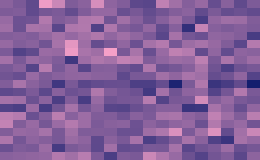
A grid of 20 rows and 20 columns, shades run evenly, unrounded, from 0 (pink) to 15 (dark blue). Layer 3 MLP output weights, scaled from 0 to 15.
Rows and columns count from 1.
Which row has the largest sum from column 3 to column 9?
11
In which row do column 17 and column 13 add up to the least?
17
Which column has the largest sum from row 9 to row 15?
10
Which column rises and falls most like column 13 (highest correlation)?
5
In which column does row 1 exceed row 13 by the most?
12
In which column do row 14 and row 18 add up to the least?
6
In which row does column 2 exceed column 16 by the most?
4
